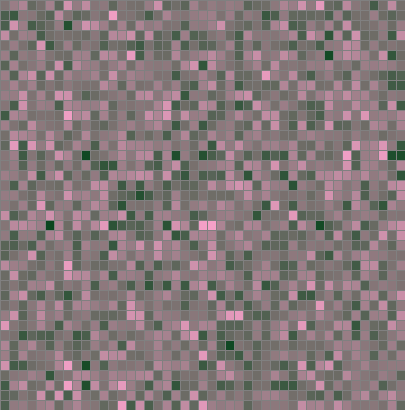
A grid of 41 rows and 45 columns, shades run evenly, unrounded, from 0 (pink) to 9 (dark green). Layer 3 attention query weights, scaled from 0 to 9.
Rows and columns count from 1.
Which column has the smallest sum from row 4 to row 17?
40
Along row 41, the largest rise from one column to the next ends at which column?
15
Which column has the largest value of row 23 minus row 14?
6
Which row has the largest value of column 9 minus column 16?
25
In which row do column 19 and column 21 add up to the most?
29
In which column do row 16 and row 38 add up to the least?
39
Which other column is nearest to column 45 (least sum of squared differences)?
28
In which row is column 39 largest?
21
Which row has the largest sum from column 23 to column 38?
16
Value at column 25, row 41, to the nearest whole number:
4
